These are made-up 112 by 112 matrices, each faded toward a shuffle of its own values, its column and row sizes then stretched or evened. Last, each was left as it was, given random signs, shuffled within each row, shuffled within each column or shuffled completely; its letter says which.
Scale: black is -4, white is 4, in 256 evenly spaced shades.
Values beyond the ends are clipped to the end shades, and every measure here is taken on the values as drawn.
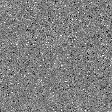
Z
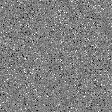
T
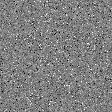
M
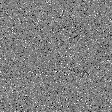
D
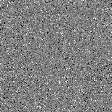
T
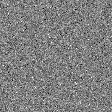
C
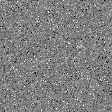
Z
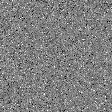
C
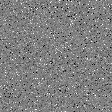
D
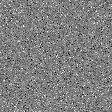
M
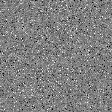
T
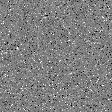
M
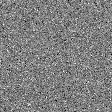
M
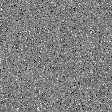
T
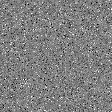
Z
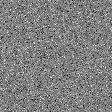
M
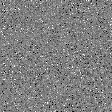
T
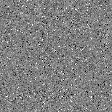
Z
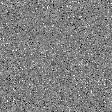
Z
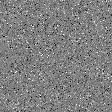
M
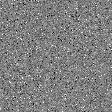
C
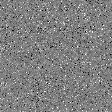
Z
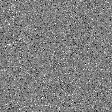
C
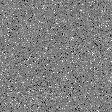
M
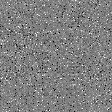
T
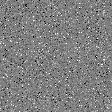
C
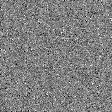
D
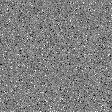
D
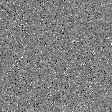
M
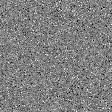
M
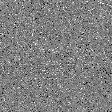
Z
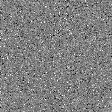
Z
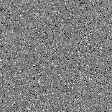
C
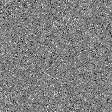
D
